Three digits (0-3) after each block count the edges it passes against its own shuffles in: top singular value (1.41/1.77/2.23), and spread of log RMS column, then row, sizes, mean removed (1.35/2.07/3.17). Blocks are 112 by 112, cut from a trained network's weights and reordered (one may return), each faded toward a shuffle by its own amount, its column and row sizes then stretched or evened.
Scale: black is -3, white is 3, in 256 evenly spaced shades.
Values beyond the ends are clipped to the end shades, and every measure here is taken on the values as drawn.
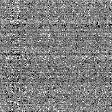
2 2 1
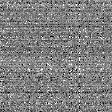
2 2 2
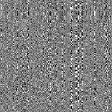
3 3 1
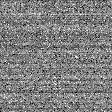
2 0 0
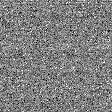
0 0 0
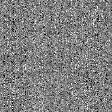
0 2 0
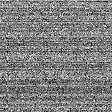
3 1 0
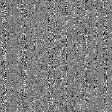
1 3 0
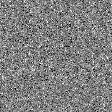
0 1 1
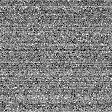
2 0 1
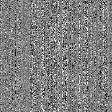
1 3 0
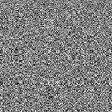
3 1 2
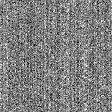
2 0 1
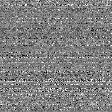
1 0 3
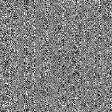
2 3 1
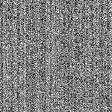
2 0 1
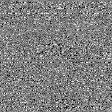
0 0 3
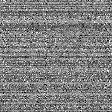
3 1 0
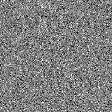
1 1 0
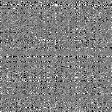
1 2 3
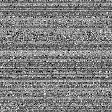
3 0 2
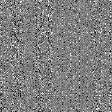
0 3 1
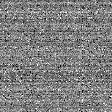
2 1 1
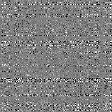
2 3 3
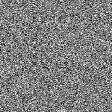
2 1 1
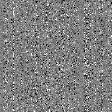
0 3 0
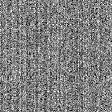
2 0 1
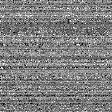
3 1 2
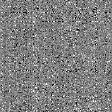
0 2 2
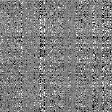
2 3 0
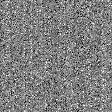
0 1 0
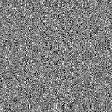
2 2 0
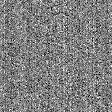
1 1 0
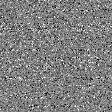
0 0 2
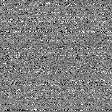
0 0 3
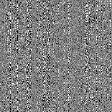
2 3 1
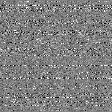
0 0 3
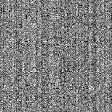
2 0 2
